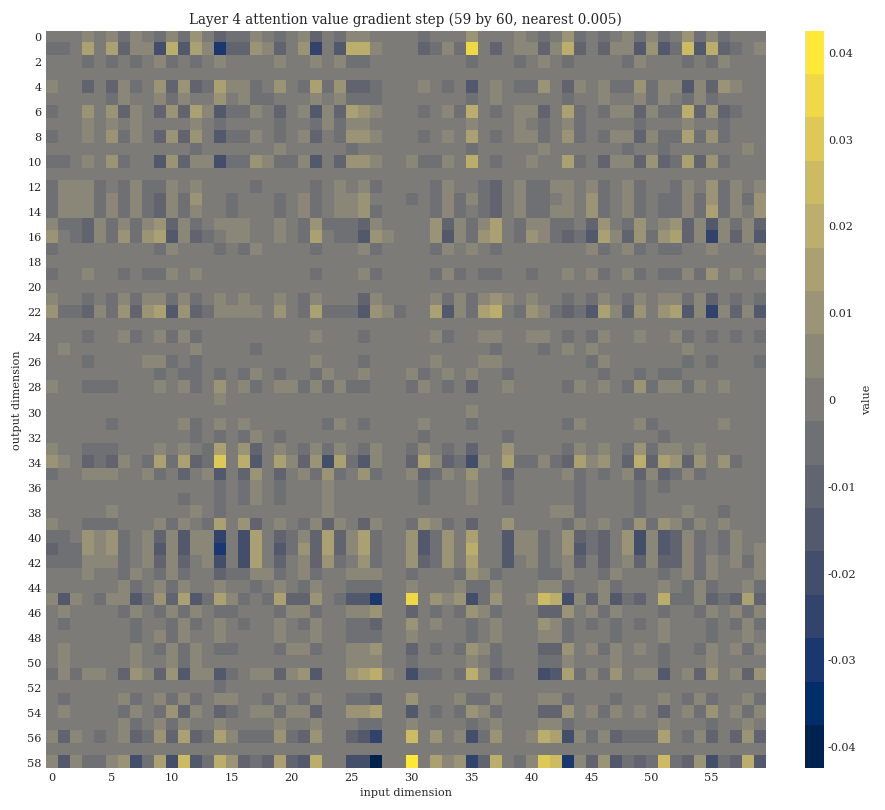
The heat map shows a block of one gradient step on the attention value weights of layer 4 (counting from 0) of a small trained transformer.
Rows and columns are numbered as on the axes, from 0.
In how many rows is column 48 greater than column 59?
18
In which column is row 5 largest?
14
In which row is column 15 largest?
58
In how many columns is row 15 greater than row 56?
25
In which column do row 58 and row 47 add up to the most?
30
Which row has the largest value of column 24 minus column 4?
34
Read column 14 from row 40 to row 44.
-0.025 -0.03 -0.02 -0.01 0.005
